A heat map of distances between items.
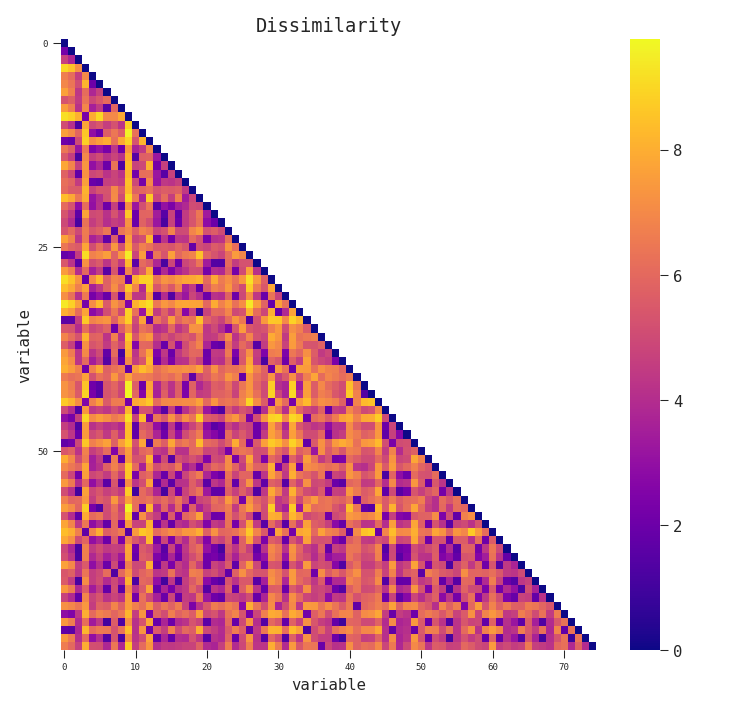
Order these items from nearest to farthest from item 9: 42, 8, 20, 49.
20, 8, 49, 42
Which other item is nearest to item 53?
45
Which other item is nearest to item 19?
33
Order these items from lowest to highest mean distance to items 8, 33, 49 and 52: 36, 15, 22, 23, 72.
15, 22, 72, 36, 23
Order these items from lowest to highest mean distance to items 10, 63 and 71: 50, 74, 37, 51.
37, 51, 74, 50
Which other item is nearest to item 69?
41
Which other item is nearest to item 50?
65
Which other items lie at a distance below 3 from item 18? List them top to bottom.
25, 41, 56, 69
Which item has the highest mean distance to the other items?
9
